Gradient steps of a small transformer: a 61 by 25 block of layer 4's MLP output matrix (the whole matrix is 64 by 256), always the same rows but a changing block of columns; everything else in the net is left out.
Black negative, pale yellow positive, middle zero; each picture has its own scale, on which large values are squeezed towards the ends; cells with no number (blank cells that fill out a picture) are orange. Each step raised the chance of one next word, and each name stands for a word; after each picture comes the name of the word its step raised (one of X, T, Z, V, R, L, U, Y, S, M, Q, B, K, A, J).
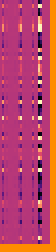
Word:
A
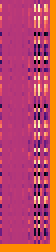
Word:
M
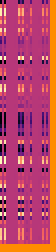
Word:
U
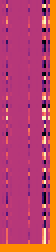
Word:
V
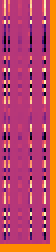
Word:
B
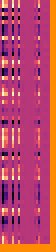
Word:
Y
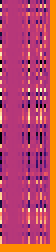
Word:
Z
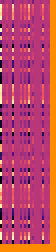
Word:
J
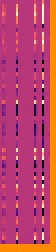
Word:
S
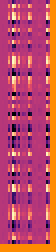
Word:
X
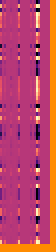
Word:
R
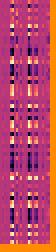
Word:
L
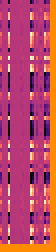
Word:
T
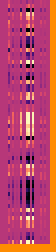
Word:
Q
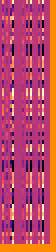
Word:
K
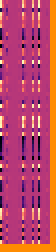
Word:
Q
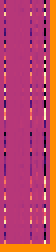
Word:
Z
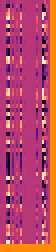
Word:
L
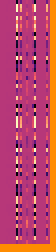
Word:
M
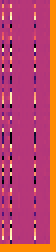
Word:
J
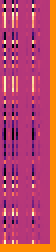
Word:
R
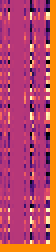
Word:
Z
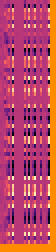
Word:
L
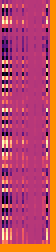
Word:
V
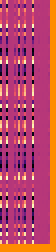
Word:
L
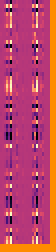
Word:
R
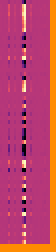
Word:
U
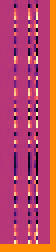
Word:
L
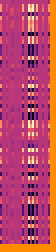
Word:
M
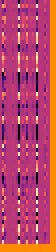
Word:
T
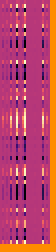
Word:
Q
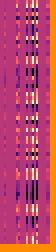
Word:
Y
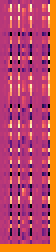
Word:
M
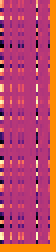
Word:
J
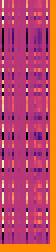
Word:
B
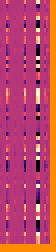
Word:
K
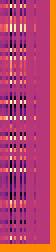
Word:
A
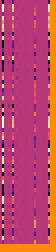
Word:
M
